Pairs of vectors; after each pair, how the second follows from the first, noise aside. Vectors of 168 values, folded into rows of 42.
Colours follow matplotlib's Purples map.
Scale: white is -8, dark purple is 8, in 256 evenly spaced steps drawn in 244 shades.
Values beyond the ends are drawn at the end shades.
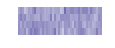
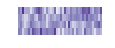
reversed, scaled up.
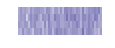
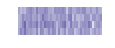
reversed.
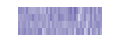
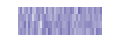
reversed.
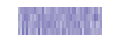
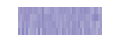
shrunk.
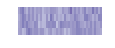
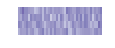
wrapped around, negated.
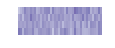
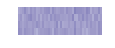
shrunk.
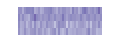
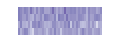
wrapped around, negated.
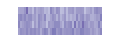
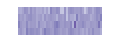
partly zeroed.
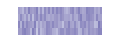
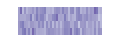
wrapped around, negated.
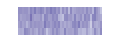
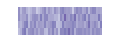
reversed.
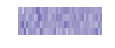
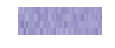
shrunk.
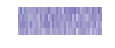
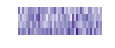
negated, scaled up.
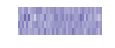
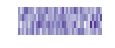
reversed, scaled up.
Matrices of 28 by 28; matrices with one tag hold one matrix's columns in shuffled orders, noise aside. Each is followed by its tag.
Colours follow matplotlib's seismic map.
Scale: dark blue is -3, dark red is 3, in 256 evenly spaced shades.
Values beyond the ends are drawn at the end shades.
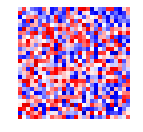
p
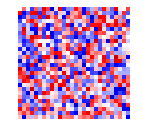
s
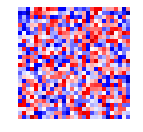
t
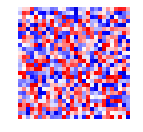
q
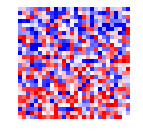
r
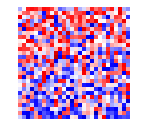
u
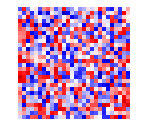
q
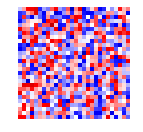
t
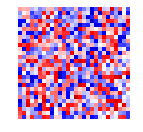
q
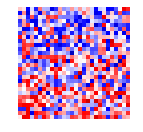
r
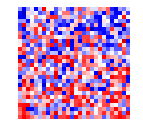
r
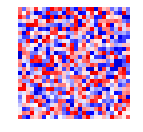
s
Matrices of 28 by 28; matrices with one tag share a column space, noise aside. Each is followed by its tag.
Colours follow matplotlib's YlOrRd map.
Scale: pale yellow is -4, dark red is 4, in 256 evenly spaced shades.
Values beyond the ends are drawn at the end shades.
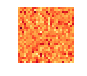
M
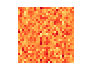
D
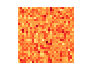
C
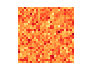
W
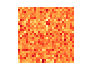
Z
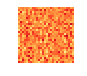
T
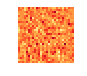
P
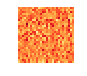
Z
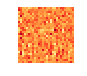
P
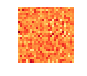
Z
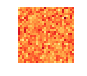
C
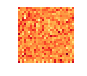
Z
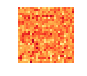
C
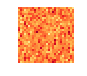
C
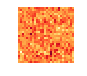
P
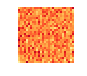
T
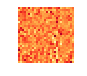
D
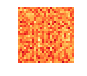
T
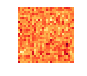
P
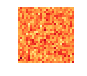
W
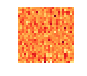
M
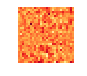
M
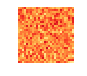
W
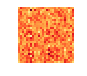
D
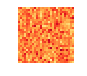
W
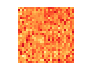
D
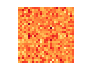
T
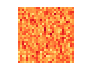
P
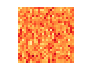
C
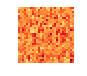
C
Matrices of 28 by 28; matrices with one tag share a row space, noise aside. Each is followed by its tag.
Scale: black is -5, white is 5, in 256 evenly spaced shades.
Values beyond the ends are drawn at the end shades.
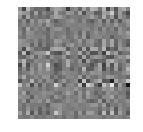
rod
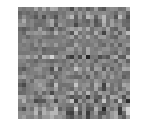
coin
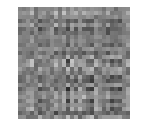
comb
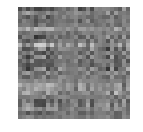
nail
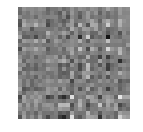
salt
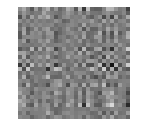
rod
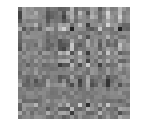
salt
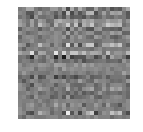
comb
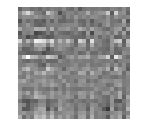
nail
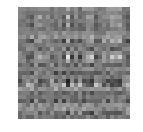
comb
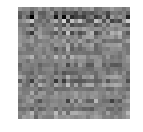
comb
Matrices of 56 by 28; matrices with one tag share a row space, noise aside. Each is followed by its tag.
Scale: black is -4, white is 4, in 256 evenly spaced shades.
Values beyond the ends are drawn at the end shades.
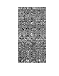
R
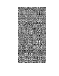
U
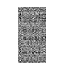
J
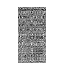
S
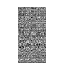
R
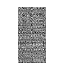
S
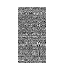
U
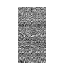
R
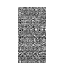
J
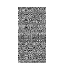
U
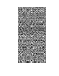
S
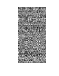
U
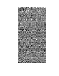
R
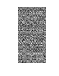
S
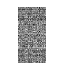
U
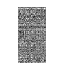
R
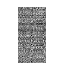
S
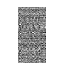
J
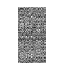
R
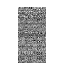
U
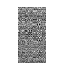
U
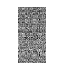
U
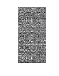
R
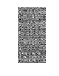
J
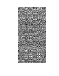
U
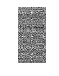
S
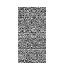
R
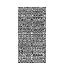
S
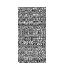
U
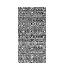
S
